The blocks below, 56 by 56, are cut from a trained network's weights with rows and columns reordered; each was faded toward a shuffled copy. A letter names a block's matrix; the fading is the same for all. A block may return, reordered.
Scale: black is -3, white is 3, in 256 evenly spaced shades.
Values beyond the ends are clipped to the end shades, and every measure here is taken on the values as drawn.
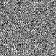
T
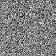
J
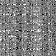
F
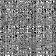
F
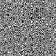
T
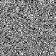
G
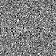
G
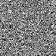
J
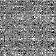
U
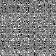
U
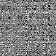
U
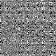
U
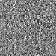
T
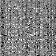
F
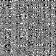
F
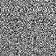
G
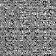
U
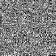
G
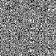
T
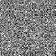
T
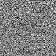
J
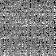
U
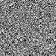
J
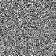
G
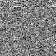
G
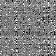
U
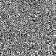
G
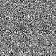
G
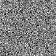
G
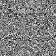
G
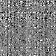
F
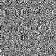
T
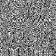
T
